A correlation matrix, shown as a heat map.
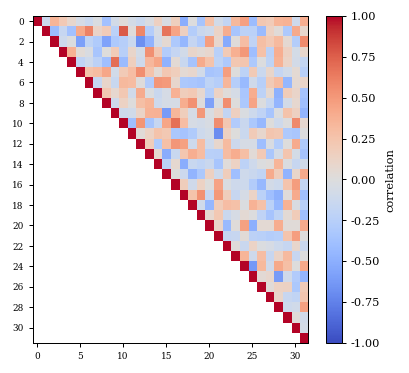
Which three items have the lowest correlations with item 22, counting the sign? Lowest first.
2, 20, 4
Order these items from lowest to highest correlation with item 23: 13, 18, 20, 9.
20, 9, 18, 13
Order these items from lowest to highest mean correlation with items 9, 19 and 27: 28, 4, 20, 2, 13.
2, 28, 20, 13, 4
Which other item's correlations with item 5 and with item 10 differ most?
21
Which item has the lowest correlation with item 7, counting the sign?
28
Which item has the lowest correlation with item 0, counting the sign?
17
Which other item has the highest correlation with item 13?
3
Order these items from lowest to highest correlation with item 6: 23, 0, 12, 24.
24, 23, 0, 12
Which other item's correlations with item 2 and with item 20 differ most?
12
